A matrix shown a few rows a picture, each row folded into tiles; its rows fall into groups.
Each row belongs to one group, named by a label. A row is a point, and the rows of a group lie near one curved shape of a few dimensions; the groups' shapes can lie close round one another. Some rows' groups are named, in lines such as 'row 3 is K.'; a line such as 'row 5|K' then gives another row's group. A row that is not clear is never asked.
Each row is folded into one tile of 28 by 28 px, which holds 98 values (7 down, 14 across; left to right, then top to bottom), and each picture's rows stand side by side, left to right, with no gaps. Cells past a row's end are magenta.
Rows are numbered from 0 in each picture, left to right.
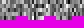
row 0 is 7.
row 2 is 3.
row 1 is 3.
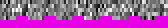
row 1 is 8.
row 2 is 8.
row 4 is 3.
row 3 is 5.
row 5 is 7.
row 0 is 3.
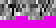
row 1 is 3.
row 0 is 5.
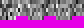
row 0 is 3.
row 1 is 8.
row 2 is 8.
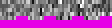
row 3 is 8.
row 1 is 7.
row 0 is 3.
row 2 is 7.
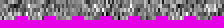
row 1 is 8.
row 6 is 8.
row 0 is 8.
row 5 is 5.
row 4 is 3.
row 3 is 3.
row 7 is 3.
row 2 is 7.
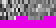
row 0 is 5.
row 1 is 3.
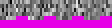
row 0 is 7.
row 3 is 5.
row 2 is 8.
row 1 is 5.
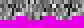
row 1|7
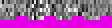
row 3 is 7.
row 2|3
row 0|8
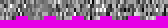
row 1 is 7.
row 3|3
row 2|5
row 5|7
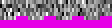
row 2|7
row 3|8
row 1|8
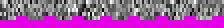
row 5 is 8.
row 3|5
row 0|5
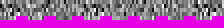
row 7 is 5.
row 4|3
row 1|8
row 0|5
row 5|7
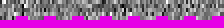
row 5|7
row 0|7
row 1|7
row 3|8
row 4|5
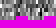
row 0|8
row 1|3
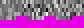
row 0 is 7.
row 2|8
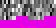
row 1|7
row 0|3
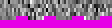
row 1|5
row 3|5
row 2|8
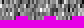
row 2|7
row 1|3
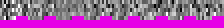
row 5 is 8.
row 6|7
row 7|5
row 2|7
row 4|8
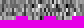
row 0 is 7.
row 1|3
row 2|5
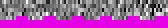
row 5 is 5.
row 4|7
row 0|7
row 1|8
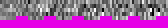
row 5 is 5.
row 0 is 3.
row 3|5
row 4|3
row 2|3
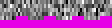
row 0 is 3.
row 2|7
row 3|3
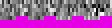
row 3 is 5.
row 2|7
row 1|8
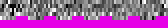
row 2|8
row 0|5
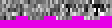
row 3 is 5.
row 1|3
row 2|5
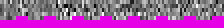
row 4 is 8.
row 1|7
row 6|3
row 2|5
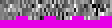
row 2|3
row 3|5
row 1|3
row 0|3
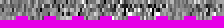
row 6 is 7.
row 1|7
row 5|5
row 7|5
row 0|7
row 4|5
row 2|7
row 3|8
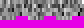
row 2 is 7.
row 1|5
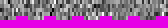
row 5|8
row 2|3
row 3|8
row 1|7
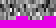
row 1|8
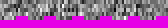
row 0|8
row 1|3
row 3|3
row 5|3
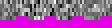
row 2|3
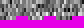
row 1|8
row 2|7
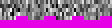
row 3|3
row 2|5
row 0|3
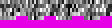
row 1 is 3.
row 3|3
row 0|3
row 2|5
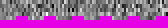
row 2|7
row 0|7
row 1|8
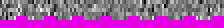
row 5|7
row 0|3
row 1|3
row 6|7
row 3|3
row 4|7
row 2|5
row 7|7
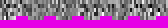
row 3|5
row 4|8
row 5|5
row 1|5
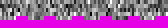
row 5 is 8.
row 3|7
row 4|7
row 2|8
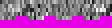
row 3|3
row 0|3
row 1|5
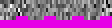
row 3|8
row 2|3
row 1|5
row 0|3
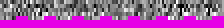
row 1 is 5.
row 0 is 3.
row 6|5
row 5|8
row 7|5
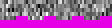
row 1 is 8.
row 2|7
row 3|3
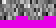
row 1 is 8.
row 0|7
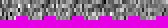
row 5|7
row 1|8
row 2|8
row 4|3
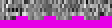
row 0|7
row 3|8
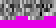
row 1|5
